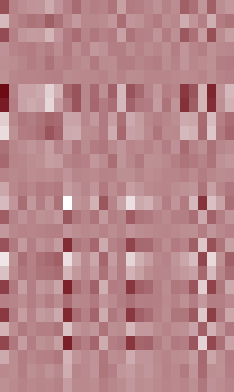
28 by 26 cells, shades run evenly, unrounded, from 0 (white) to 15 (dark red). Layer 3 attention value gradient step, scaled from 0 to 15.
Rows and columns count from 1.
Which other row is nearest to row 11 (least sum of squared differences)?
13
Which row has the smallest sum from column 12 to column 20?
15
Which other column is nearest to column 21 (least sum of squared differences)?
9
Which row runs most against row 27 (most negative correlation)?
22
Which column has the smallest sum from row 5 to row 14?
6
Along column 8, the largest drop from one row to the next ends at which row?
19
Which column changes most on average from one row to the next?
1
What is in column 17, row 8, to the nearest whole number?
8
